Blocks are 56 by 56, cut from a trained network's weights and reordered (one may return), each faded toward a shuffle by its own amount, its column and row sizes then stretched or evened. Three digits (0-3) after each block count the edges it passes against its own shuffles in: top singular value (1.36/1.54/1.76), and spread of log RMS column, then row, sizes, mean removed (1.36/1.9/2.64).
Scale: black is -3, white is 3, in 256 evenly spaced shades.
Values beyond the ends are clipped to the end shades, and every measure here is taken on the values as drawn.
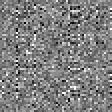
3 2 1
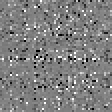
0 2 2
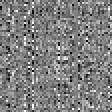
3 3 0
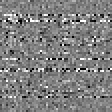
3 0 3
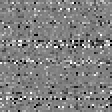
2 0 3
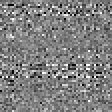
3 0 3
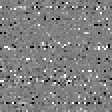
0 0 3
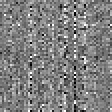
2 3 0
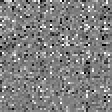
1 2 2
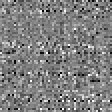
1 2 3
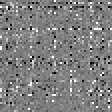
1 2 2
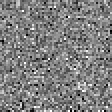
1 0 1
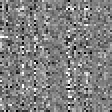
0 3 2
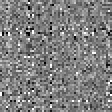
1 2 1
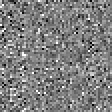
1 2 0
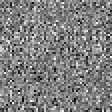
3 1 1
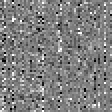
0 3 0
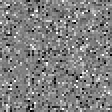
0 2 0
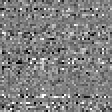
0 1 3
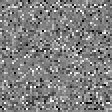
1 0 2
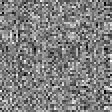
3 1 0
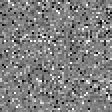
1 0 1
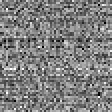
3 0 1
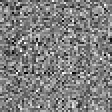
2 1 1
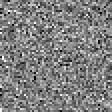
1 0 0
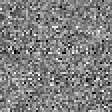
0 1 2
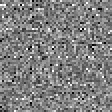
1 0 2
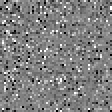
1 2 1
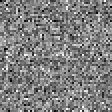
2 0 1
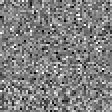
2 1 0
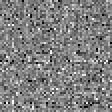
1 0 2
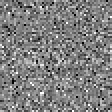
2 0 0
